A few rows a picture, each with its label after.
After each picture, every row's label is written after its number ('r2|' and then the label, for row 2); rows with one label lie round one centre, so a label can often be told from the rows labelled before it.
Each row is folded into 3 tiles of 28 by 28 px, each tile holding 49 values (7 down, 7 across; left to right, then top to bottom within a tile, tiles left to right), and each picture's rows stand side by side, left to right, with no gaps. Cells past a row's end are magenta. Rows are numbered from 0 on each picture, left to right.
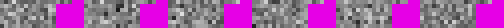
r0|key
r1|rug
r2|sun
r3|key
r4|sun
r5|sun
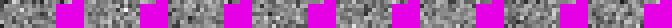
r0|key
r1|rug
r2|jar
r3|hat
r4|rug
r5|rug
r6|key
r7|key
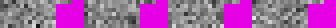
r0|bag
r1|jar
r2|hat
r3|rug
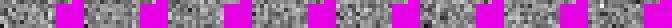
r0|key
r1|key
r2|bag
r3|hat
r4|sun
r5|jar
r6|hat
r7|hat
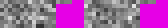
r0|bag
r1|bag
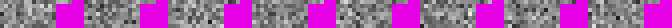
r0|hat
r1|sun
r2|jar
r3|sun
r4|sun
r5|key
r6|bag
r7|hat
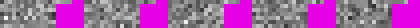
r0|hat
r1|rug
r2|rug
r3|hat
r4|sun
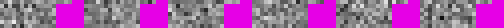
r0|sun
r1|key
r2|hat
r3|rug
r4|jar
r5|jar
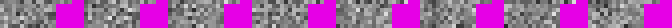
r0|hat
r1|hat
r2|jar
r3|hat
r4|key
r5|bag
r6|key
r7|bag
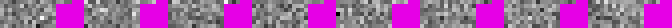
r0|bag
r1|key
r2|jar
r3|rug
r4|hat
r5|jar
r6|hat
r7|jar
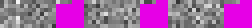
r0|rug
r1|jar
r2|bag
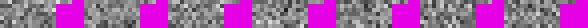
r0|jar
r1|sun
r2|jar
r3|rug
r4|rug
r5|sun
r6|bag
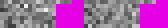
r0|jar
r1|key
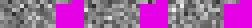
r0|bag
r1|hat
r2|hat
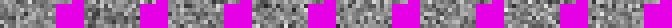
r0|key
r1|jar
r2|hat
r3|bag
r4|sun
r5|sun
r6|hat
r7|sun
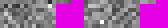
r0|bag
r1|rug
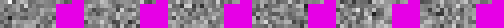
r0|jar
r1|rug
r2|sun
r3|sun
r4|key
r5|bag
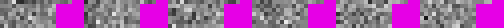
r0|key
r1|jar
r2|key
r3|bag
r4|hat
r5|sun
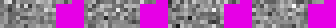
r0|jar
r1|jar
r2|jar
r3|hat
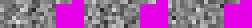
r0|rug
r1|sun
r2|sun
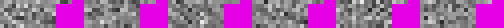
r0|jar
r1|rug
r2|bag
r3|jar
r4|rug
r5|sun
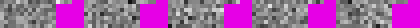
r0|rug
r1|hat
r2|key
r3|jar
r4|bag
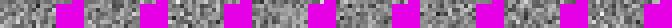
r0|rug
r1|rug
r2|sun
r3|key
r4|sun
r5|hat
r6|jar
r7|sun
